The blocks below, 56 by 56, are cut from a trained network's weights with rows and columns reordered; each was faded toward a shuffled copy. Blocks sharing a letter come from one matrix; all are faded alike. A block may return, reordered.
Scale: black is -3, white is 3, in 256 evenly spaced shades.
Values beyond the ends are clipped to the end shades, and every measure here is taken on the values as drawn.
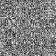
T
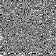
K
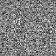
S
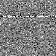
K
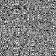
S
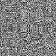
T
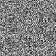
T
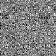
S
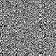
T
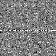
K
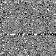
K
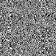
S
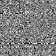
K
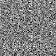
S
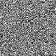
S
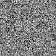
S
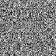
S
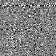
K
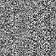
T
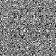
S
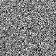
S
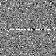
K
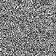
S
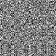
T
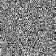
S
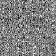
S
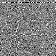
K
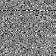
K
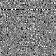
K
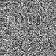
T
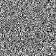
S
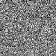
S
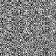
T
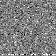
K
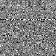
K
